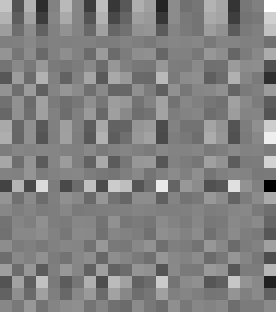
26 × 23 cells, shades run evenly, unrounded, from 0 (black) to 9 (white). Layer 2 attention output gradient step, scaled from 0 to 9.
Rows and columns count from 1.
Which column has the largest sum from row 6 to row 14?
23
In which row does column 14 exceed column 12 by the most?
16
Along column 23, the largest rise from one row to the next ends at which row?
17
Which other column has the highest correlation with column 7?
15
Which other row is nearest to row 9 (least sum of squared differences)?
10
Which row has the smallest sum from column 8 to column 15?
1
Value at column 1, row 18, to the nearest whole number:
5
